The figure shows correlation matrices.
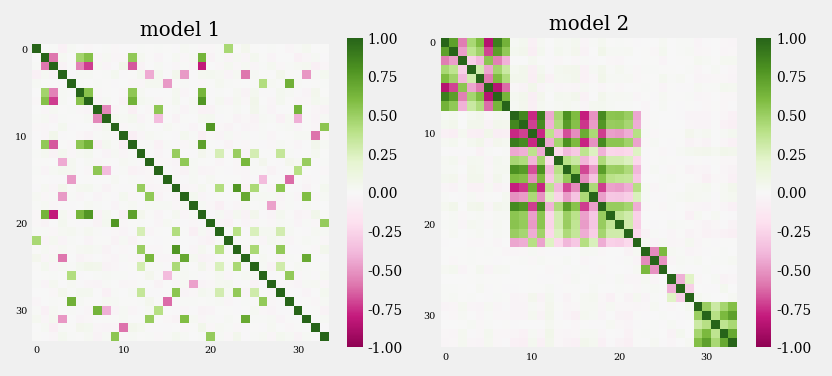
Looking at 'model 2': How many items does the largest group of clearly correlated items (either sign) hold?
15
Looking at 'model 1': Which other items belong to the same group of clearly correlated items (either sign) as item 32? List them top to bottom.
10
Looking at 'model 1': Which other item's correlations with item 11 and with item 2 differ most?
19
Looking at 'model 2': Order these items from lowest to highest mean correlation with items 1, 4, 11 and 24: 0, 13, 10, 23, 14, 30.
10, 23, 30, 13, 14, 0
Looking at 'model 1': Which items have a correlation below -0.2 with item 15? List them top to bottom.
4, 26, 29
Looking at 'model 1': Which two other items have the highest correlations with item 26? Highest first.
29, 4
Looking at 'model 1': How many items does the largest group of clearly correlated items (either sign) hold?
6
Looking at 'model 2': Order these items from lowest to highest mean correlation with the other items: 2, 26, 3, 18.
2, 26, 3, 18
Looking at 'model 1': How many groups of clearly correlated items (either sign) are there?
9
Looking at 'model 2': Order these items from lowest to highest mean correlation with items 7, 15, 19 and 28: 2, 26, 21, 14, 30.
2, 30, 26, 21, 14
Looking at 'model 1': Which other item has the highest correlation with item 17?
24
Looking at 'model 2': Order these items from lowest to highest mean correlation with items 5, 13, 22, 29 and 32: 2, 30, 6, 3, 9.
6, 3, 9, 2, 30
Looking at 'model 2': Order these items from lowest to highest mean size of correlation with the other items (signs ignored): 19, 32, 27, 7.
27, 32, 7, 19
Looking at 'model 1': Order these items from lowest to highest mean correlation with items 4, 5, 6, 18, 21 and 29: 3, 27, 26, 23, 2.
2, 27, 3, 23, 26
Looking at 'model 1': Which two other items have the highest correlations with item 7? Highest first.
30, 14
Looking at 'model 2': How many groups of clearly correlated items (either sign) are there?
5
